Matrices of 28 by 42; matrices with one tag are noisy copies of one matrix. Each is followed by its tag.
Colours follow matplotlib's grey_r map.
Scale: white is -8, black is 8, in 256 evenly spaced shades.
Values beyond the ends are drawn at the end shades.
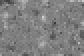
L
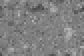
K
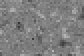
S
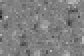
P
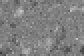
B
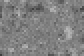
K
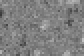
P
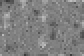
L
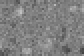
B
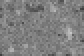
K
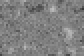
K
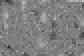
L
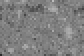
K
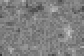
K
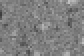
P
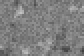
B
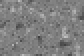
S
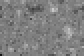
K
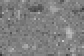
K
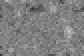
K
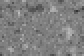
K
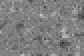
S
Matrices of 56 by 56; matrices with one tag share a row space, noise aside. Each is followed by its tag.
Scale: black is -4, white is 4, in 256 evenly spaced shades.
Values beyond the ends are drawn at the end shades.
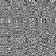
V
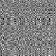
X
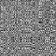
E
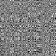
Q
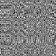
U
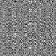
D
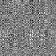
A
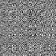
D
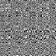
V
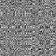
E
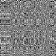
U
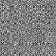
X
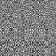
A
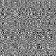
X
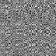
V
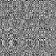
A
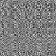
X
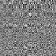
D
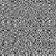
X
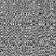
E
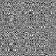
A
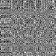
U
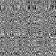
Q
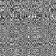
Q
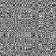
E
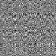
D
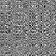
V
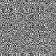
A
